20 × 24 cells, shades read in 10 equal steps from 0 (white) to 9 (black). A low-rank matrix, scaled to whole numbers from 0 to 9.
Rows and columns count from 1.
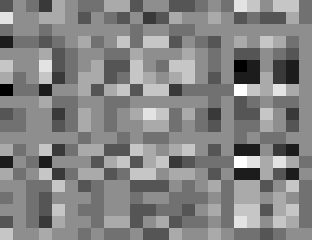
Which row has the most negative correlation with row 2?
4
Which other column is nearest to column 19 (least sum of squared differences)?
20
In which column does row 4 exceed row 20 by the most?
1
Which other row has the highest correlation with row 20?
2
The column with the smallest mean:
12
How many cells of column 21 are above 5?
4
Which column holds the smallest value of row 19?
19
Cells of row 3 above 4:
5
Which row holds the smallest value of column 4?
6
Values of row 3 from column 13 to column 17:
4 5 5 4 4
